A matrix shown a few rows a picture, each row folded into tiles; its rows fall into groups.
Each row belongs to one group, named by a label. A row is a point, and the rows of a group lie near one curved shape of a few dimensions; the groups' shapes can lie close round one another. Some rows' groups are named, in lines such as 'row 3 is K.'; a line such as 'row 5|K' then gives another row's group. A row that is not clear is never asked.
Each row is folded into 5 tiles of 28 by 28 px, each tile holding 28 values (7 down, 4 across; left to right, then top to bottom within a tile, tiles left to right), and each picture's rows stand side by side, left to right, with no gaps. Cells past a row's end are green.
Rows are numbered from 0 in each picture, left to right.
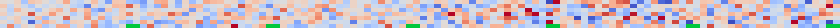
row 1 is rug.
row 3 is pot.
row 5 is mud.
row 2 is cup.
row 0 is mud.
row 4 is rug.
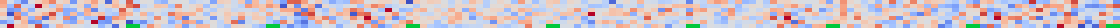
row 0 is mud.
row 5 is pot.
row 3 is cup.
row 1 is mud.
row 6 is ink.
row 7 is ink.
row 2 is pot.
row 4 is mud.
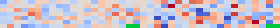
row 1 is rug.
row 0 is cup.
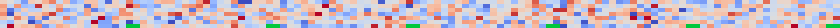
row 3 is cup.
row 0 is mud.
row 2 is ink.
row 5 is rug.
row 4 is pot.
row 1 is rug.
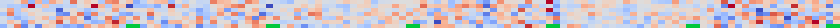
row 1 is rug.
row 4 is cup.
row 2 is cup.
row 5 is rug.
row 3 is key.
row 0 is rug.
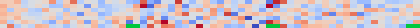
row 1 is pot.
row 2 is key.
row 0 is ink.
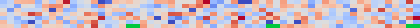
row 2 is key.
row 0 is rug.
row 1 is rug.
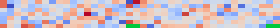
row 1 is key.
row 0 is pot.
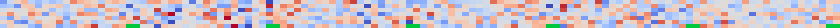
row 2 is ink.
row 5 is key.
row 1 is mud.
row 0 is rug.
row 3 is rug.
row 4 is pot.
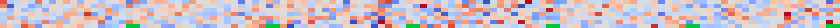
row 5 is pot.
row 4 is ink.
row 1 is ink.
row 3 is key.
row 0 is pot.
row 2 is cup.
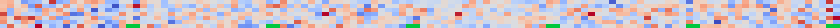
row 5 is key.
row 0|ink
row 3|cup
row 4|mud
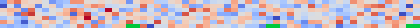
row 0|pot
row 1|key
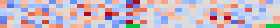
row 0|pot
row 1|pot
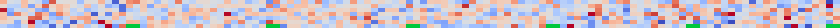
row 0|cup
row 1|pot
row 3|ink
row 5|mud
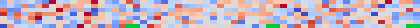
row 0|ink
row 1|mud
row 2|key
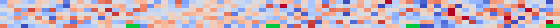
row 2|key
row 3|pot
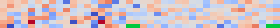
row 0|cup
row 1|cup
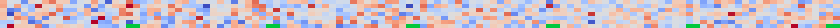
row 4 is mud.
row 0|mud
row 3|pot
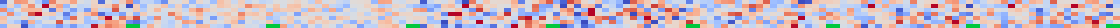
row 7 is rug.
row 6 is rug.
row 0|ink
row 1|mud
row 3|ink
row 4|pot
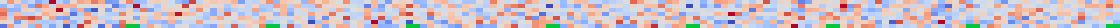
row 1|ink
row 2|mud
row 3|rug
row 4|rug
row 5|rug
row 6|pot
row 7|mud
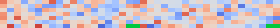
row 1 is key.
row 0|ink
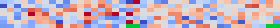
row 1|mud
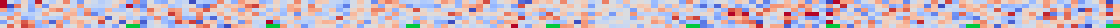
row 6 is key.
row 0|pot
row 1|mud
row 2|cup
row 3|rug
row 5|pot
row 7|mud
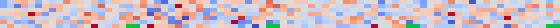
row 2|ink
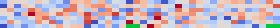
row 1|mud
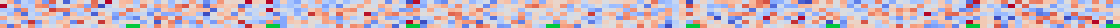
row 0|key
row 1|key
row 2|pot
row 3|mud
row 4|mud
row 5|rug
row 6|pot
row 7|rug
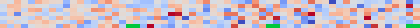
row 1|cup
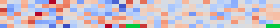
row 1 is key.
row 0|cup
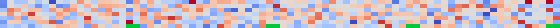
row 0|mud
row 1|ink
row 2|cup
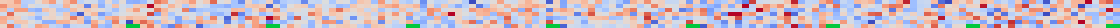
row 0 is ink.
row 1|ink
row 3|mud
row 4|pot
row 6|rug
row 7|key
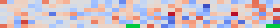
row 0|key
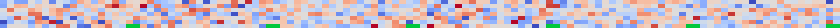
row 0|mud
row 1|key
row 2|ink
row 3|mud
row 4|rug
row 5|mud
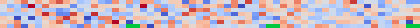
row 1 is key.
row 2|ink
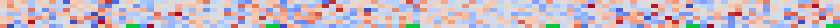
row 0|cup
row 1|cup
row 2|ink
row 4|rug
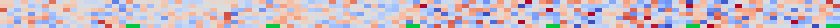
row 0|cup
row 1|pot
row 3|key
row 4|mud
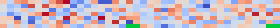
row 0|rug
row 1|cup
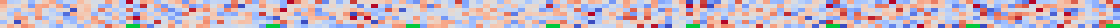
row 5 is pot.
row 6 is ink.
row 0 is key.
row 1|key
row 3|pot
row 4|mud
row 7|ink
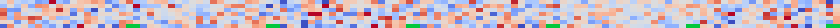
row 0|ink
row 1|rug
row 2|ink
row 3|ink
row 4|mud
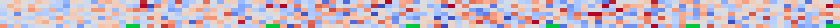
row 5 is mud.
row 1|pot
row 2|key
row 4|ink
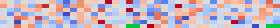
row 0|key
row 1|mud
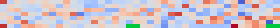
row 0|key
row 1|ink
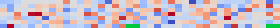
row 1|mud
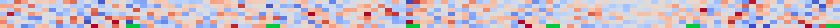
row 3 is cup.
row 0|ink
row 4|cup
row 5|cup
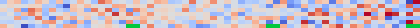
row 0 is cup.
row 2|pot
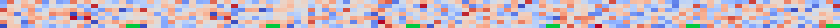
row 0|pot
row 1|pot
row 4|ink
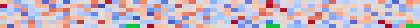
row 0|key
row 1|mud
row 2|cup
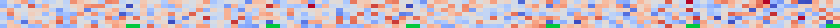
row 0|rug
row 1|mud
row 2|rug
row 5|rug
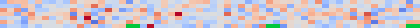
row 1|cup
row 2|pot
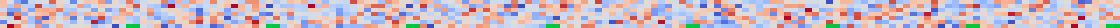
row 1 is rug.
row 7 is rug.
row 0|mud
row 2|rug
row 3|key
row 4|pot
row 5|pot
